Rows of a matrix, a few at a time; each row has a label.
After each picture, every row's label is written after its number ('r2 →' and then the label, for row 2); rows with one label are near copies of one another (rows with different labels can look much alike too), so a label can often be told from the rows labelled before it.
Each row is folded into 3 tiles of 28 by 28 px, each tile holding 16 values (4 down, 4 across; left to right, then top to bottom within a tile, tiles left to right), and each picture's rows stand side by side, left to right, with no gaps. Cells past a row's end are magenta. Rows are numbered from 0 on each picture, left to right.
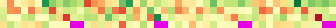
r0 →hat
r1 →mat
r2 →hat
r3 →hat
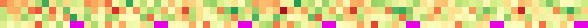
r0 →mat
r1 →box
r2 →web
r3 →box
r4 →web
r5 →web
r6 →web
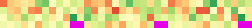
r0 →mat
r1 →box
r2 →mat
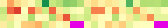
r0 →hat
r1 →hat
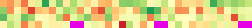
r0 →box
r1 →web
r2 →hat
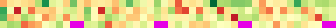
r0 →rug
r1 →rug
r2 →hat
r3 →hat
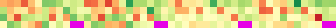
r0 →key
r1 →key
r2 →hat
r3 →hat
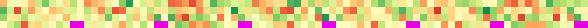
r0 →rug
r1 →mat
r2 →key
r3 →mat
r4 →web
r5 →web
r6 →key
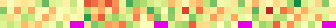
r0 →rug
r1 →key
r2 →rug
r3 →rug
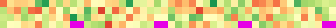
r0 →mat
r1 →rug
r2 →box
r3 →key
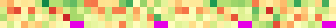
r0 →hat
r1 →mat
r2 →hat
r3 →rug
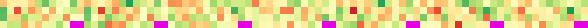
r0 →rug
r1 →rug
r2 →key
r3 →mat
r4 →rug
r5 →web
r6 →web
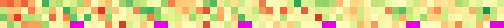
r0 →key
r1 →web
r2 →mat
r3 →hat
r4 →web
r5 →web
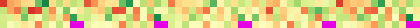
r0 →mat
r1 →mat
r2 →mat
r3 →web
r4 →mat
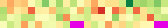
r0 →box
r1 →hat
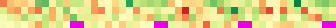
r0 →mat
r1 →hat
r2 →web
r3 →hat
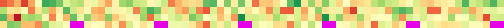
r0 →key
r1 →web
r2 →mat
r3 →mat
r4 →web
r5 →hat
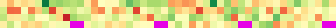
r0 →hat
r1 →hat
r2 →box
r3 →rug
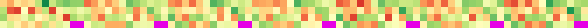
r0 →hat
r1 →key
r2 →key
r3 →key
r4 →key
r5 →key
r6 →key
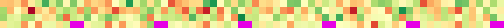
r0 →box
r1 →box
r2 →mat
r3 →mat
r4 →web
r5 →mat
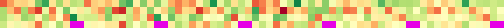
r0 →mat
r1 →mat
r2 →box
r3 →box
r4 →hat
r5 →hat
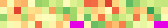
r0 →web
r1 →key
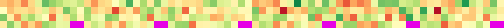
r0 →key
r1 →box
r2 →rug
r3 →box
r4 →key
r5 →rug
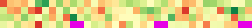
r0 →mat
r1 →web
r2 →web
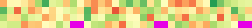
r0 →rug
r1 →box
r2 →key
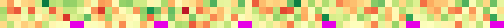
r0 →hat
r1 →web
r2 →rug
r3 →mat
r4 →mat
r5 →mat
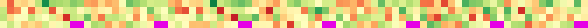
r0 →hat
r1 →key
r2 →hat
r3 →web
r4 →key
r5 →key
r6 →rug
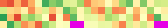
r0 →key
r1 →mat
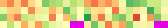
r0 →key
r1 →key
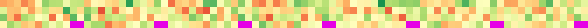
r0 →key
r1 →rug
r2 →mat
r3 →key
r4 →hat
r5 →rug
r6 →mat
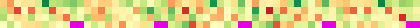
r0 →hat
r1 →web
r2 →rug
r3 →rug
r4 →hat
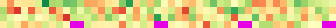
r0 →hat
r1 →mat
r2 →web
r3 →key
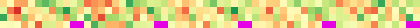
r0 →web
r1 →key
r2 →web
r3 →web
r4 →mat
